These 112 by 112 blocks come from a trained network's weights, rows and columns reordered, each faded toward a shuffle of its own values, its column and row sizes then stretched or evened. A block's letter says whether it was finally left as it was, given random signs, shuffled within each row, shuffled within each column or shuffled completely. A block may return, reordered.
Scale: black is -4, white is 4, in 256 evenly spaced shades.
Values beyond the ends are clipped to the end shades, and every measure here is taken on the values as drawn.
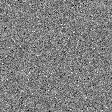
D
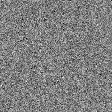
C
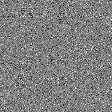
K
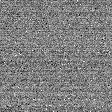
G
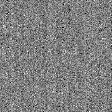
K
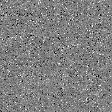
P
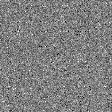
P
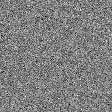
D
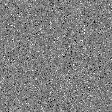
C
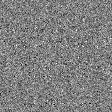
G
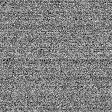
G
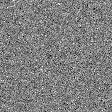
D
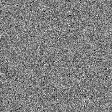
P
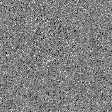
C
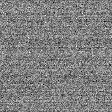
K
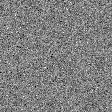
D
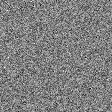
D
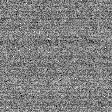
K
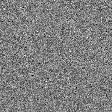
P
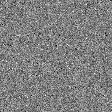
G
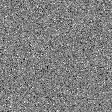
D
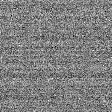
K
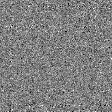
P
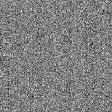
K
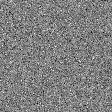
D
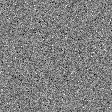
D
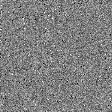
P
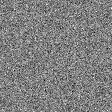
D
